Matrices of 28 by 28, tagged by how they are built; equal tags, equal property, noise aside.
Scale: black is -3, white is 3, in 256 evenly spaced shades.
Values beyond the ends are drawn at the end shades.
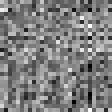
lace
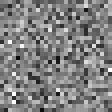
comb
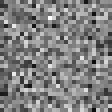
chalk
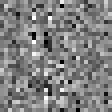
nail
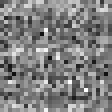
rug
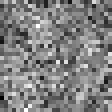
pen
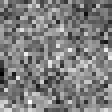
pen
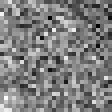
pen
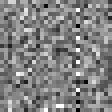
nail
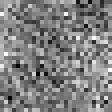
pen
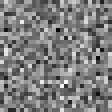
chalk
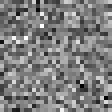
rug
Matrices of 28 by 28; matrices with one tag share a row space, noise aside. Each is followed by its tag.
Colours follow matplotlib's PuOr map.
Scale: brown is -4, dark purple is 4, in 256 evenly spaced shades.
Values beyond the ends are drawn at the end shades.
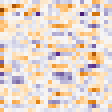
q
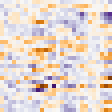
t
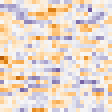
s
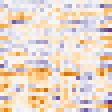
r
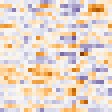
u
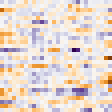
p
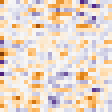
q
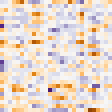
q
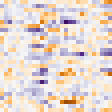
t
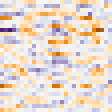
s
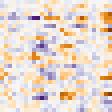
t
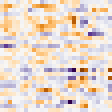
u
